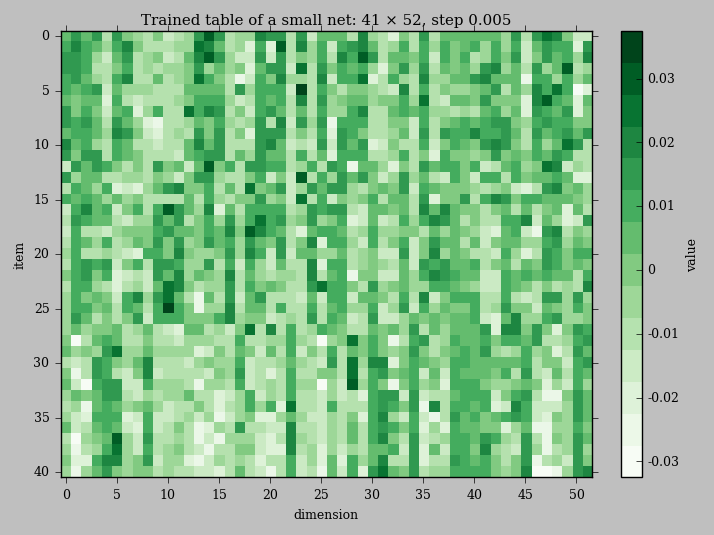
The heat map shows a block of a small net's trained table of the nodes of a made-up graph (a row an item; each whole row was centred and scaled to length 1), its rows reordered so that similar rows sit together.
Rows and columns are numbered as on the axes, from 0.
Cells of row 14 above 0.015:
3
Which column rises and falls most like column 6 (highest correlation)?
29
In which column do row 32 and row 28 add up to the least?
25
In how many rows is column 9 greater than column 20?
18
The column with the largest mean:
38
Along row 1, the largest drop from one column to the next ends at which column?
22
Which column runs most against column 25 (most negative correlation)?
4
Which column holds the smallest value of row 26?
42
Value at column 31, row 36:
0.015
